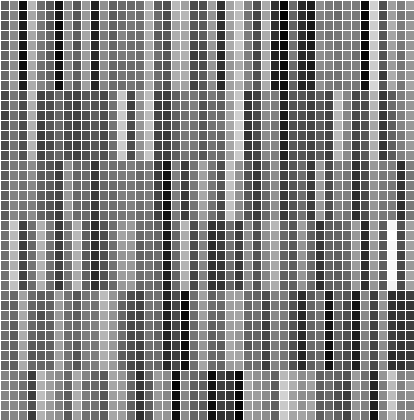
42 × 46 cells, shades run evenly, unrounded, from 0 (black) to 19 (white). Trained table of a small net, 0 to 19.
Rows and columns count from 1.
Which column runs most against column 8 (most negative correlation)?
14
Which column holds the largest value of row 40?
32
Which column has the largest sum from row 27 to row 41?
13
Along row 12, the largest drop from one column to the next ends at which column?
28
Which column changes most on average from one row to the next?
44
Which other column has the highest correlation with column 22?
25
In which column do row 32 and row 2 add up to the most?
27
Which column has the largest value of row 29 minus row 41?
42
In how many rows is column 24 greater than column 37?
30
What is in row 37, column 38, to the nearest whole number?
7
